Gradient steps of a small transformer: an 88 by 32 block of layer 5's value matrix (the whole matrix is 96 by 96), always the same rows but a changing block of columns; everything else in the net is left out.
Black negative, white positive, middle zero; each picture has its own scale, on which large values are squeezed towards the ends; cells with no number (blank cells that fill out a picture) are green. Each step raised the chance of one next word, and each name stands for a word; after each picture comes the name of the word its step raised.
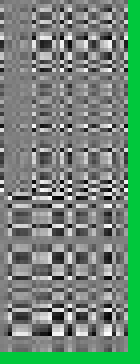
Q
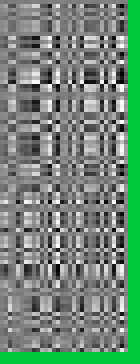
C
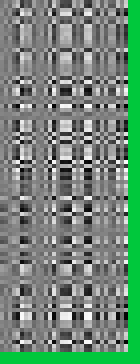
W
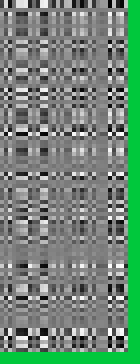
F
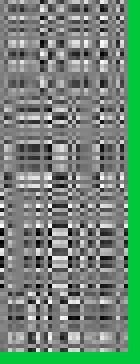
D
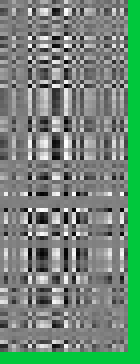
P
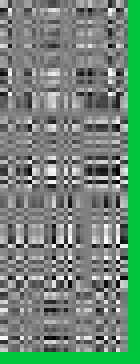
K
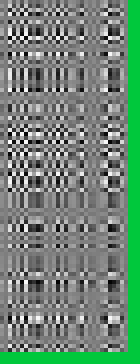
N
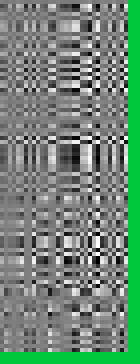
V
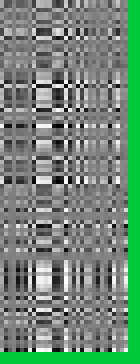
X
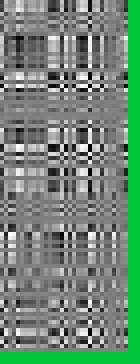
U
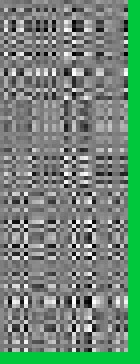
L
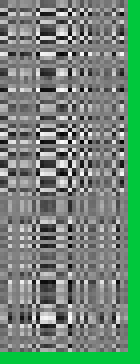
N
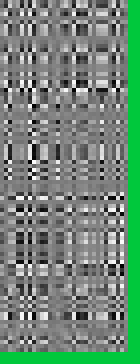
W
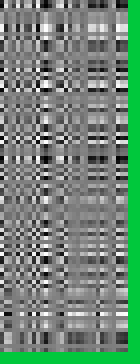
V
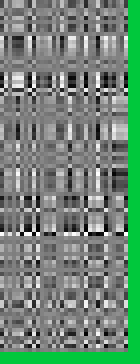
U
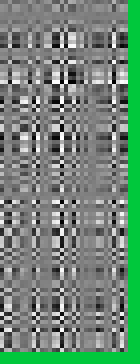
C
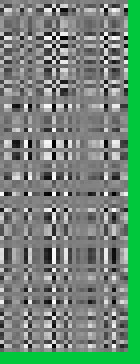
P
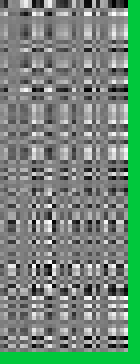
F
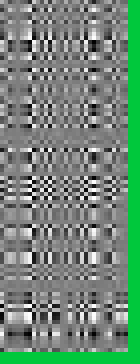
Q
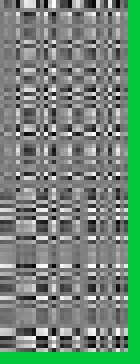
F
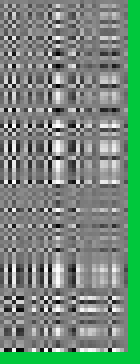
X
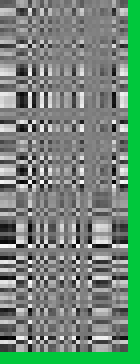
K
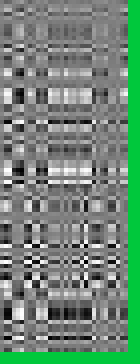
K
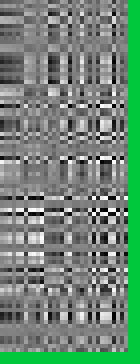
W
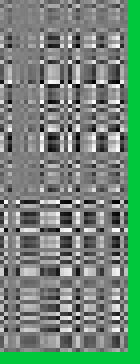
C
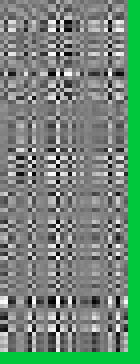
L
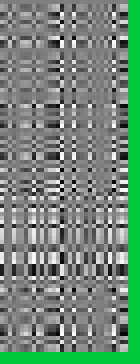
Q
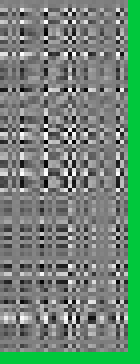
N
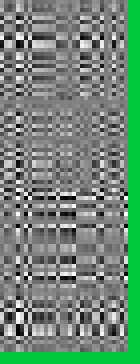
Q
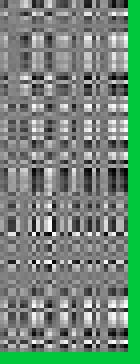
U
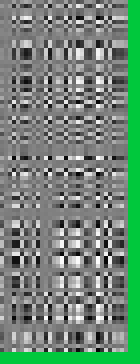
D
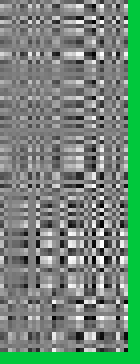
D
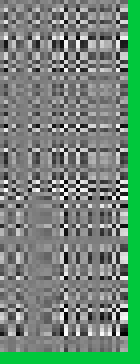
Q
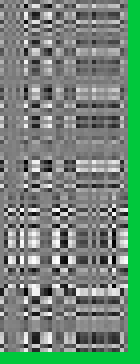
D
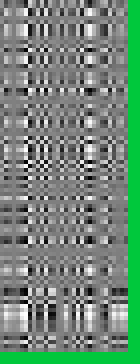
W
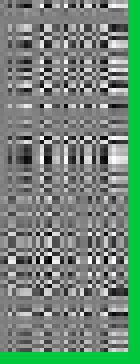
V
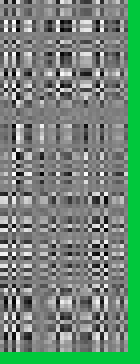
L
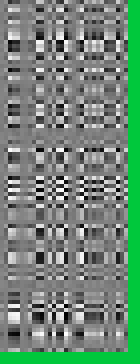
Q
